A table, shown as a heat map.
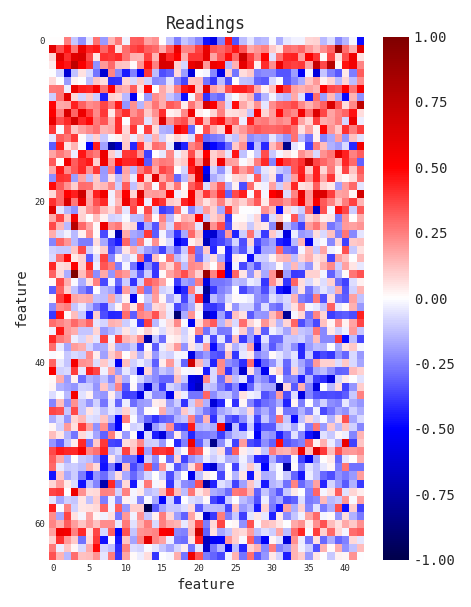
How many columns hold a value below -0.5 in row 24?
4
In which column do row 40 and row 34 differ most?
17
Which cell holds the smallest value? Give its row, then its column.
58, 13
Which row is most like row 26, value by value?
47
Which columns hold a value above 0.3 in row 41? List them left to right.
0, 3, 5, 6
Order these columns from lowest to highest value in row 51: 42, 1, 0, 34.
42, 0, 1, 34
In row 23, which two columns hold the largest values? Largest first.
31, 21
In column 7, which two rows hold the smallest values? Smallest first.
55, 4
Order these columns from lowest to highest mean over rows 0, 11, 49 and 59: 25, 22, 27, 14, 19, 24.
22, 19, 25, 14, 27, 24
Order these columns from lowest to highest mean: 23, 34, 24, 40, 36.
24, 23, 34, 40, 36
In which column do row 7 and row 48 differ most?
23
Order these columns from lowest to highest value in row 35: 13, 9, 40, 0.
40, 9, 0, 13
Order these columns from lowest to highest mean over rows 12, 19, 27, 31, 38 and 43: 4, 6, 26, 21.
21, 26, 6, 4
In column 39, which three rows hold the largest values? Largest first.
1, 14, 21
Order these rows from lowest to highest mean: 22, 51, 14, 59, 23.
59, 22, 23, 14, 51
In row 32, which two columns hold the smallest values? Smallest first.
21, 11
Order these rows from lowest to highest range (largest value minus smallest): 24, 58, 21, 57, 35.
57, 35, 24, 21, 58
